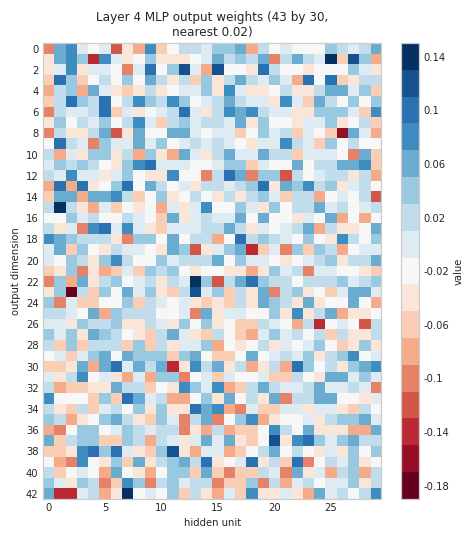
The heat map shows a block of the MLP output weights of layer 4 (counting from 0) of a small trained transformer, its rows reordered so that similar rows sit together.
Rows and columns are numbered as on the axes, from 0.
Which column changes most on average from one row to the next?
18
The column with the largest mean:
25
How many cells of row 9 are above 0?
11
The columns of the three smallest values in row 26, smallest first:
24, 28, 22
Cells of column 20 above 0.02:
11
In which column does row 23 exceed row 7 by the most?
13
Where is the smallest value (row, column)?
23, 2
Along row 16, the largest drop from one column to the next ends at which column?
26
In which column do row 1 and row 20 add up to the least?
4
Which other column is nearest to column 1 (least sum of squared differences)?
17
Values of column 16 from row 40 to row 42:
-0.1 -0.06 0
